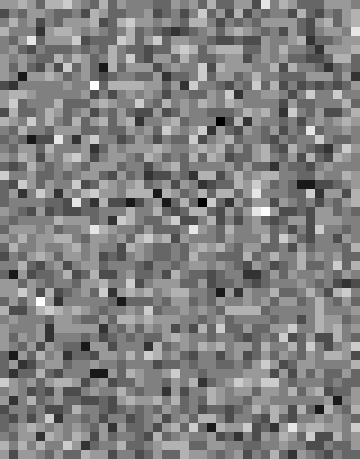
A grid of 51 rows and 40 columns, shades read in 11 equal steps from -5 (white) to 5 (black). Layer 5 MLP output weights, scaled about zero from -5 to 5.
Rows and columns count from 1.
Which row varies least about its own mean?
36
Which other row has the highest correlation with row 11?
33
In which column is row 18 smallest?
9
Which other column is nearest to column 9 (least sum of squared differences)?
4
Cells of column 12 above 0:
18
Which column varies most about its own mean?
11
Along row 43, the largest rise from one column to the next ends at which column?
23
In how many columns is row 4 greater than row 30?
17
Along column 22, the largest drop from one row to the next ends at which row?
26
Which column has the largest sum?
13
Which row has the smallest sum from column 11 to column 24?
10
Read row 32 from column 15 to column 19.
-3 2 0 -1 -1
